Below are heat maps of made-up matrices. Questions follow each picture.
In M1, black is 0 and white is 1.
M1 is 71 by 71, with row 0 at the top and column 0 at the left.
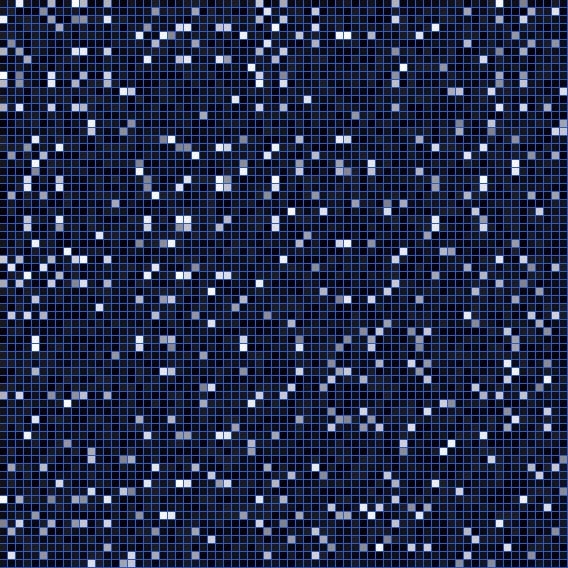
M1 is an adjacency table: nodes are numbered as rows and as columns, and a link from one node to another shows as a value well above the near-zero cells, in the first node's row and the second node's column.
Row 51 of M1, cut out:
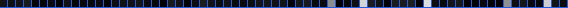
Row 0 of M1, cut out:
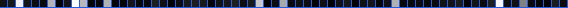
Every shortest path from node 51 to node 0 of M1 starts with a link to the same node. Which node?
node 68
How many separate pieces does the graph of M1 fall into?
2
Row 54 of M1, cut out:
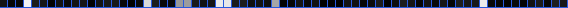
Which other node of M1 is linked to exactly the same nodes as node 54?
node 7
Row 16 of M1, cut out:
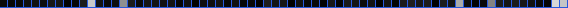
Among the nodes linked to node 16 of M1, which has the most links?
node 69
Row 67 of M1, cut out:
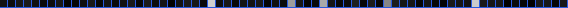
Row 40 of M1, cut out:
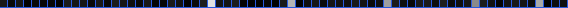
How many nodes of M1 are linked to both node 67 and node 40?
4
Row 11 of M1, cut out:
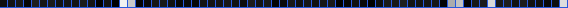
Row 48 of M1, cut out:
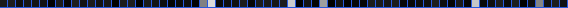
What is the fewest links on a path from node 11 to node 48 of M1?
4
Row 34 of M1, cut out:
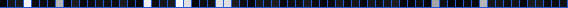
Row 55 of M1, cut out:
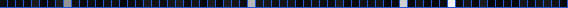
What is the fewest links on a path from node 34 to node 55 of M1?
7
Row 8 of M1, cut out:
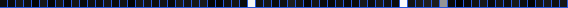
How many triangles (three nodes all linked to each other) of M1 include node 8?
3
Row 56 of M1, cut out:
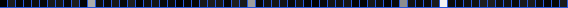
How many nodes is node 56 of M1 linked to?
4
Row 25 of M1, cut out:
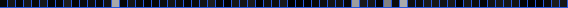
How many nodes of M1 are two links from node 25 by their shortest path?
9
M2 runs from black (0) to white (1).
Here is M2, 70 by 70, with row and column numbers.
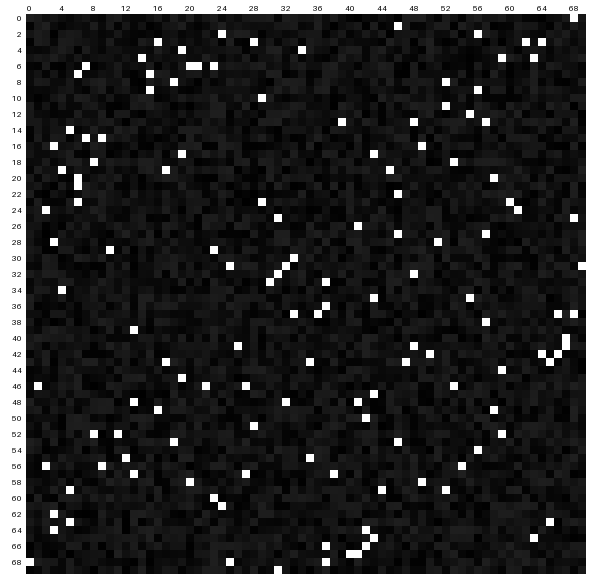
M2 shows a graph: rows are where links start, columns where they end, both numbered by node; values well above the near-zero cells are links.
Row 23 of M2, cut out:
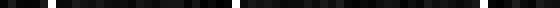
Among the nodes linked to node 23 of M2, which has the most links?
node 6
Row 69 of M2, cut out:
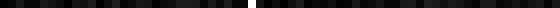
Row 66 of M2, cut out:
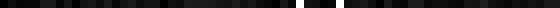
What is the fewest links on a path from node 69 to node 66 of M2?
5
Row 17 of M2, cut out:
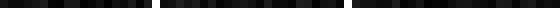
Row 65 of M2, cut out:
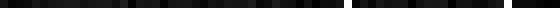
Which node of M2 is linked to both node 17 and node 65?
node 43
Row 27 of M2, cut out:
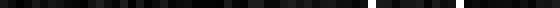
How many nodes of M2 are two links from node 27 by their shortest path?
5
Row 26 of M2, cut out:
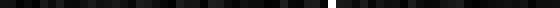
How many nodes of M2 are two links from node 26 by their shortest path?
2
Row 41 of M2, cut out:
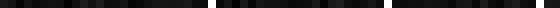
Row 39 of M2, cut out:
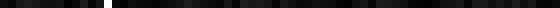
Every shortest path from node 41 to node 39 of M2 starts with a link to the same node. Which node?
node 48
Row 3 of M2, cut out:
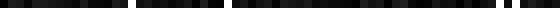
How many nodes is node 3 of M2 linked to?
4
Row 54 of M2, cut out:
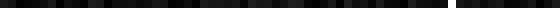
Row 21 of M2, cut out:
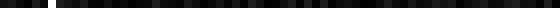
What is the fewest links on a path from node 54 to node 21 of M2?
6
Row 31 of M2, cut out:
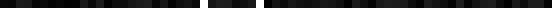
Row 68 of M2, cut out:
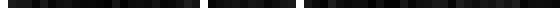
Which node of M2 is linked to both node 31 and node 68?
node 25
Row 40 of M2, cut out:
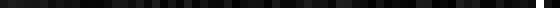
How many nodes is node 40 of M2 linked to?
1
